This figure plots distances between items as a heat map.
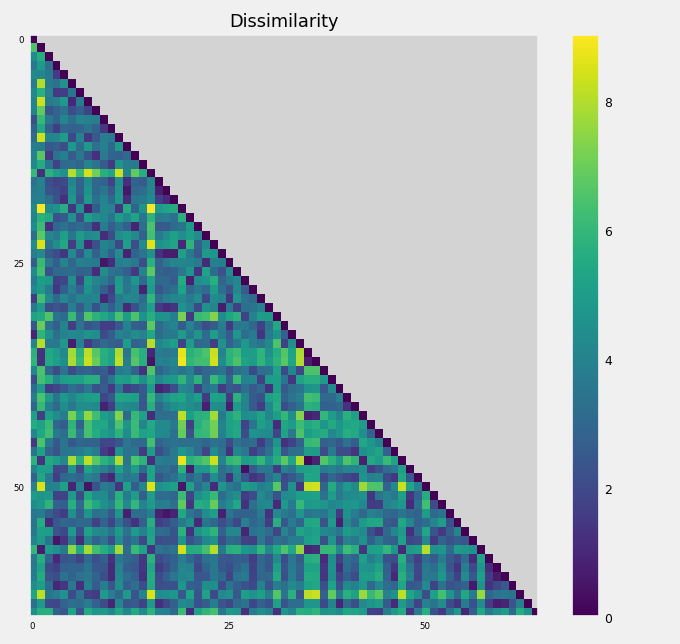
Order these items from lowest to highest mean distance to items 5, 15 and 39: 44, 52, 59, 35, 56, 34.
59, 56, 34, 35, 52, 44
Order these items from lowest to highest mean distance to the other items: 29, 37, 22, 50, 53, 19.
53, 37, 29, 22, 50, 19
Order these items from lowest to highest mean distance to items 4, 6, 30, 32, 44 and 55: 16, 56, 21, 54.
56, 16, 54, 21
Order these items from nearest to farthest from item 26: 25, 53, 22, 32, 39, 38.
39, 53, 32, 25, 22, 38
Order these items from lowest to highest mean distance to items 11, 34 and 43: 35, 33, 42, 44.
33, 44, 42, 35
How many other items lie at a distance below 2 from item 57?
6
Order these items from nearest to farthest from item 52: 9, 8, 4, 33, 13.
4, 33, 9, 8, 13
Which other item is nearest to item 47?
35
